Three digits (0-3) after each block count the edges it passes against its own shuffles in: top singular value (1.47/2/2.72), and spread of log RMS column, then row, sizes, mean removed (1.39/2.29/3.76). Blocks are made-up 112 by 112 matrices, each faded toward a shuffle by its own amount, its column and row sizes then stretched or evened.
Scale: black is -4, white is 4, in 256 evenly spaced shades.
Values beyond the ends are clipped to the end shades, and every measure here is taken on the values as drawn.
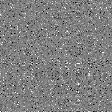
2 1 1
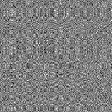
3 1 1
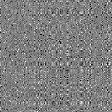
3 2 1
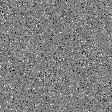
0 0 0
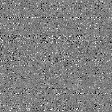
1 1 2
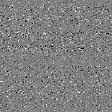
0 1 2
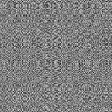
3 2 2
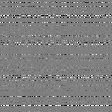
3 0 3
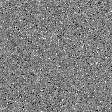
0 0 0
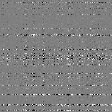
2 2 3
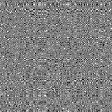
3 1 2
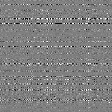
3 1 3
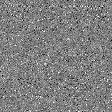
1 0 1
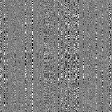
3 3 1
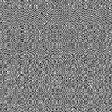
3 1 1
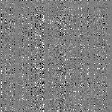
0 3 2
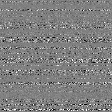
1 0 3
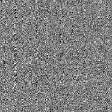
2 2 1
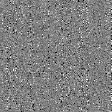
1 2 0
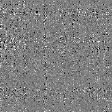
0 2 2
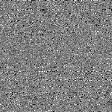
1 0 2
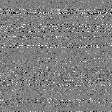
0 0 3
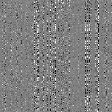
3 3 0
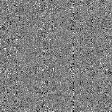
1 2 1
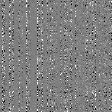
1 3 1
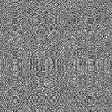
3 1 0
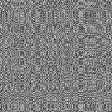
3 2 0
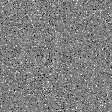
1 0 0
